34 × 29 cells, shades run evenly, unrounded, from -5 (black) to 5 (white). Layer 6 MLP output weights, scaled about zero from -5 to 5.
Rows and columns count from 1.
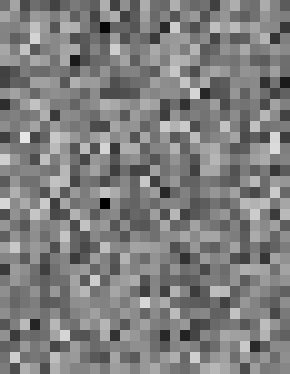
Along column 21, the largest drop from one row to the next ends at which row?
9
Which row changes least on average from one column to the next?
28
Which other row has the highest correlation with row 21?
14
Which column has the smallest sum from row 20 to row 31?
19
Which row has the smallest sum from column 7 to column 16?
4
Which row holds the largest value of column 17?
12
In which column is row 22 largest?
7
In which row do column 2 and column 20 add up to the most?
33
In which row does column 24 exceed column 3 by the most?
1
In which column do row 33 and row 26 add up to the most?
2
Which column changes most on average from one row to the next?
11
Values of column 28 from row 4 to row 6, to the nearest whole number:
-3 1 0
